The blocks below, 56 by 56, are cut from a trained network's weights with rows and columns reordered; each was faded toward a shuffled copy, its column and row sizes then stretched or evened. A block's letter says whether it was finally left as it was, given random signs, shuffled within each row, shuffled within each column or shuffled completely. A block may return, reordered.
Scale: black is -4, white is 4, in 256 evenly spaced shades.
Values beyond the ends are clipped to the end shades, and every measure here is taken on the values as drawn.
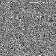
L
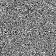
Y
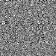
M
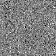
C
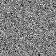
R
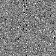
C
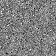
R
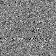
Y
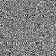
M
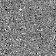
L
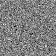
R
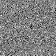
Y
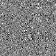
M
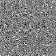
M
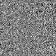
M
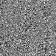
C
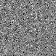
C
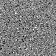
R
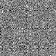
M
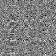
M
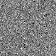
C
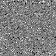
Y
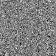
C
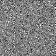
C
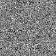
L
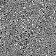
C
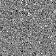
L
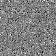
Y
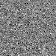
Y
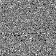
Y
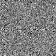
L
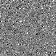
Y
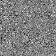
L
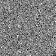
C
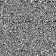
Y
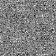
M
